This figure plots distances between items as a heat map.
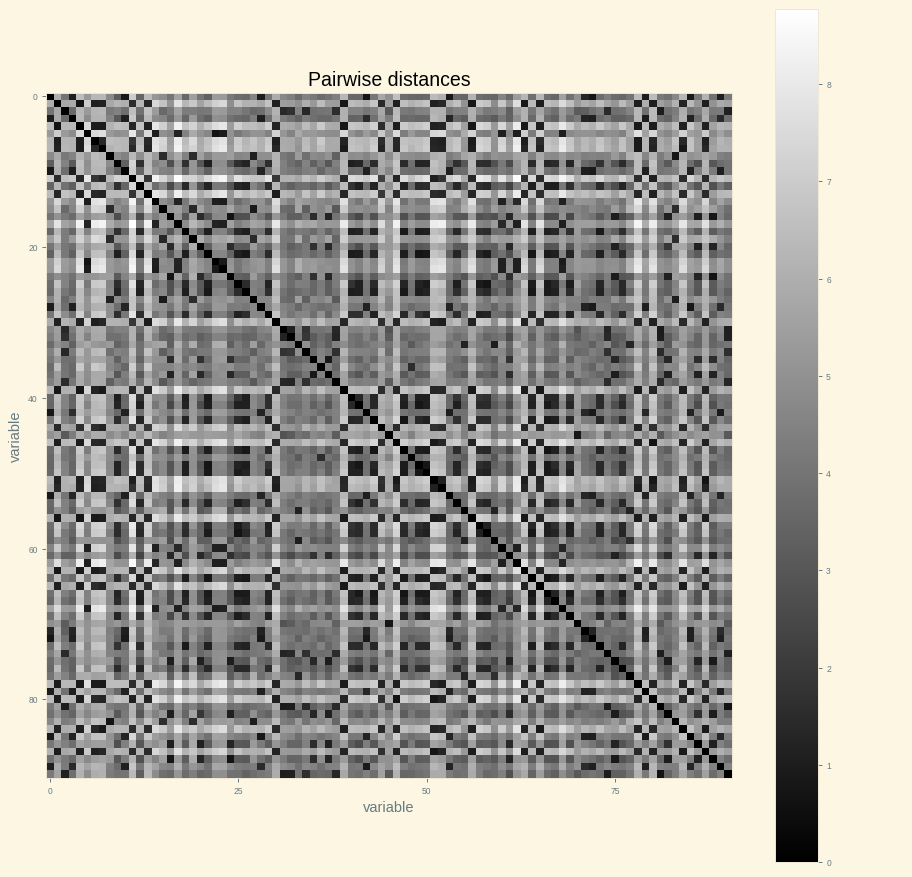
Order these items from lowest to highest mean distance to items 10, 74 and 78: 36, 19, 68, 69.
36, 69, 19, 68
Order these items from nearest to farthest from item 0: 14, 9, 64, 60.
9, 64, 60, 14
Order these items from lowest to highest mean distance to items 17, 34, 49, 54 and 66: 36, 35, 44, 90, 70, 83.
90, 35, 36, 83, 70, 44
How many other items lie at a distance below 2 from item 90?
7
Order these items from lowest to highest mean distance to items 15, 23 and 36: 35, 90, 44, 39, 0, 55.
90, 0, 35, 55, 44, 39
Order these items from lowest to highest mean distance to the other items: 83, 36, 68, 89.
89, 36, 83, 68
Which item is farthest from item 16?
11
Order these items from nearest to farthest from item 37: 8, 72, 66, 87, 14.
66, 72, 14, 8, 87
